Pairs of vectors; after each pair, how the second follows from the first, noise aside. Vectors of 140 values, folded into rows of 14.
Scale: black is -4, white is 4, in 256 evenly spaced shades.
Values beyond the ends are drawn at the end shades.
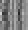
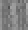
wrapped around, negated, shrunk.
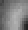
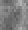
wrapped around, negated, shrunk.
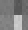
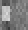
wrapped around.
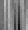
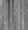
reversed, shrunk.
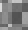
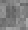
reversed, shrunk.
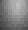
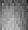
reversed.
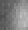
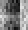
wrapped around, negated, scaled up.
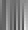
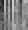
reversed, negated.
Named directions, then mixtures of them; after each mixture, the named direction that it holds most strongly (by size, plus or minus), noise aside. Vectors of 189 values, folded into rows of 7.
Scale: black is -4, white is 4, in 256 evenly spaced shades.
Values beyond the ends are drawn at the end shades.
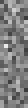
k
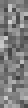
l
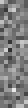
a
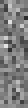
k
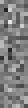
l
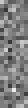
a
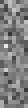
k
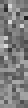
l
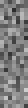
k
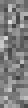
l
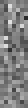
l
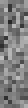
l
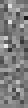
k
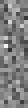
k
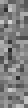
a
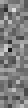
a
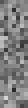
l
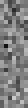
k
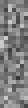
l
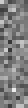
a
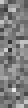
a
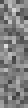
k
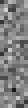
a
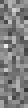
k
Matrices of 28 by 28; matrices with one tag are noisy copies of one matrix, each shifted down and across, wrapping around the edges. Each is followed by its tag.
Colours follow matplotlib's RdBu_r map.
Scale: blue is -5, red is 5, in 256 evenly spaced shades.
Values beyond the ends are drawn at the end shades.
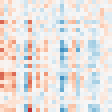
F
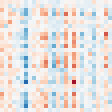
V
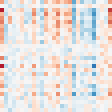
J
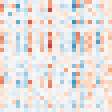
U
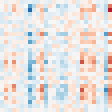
F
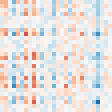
V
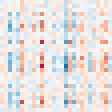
U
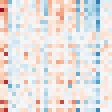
J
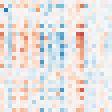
J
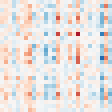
U
